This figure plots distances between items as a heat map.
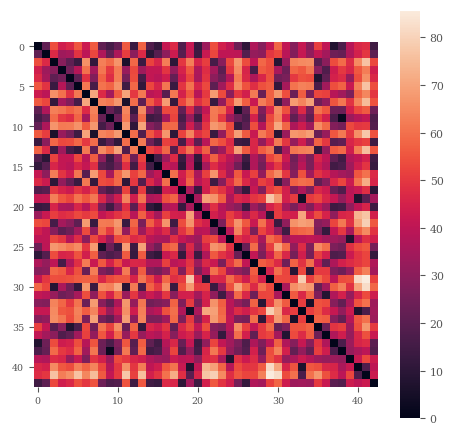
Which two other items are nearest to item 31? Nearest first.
36, 23
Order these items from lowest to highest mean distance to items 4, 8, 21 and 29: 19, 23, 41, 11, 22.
23, 22, 11, 19, 41
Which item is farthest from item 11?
41
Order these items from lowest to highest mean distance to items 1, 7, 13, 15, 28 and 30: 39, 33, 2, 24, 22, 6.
2, 22, 39, 24, 6, 33
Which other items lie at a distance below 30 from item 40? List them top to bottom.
19, 33, 41
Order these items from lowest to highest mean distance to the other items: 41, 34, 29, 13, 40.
34, 13, 40, 29, 41
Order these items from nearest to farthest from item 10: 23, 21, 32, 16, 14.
14, 32, 21, 16, 23
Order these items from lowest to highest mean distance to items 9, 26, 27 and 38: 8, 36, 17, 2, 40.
8, 36, 40, 17, 2
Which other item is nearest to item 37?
0
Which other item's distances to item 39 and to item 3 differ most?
24
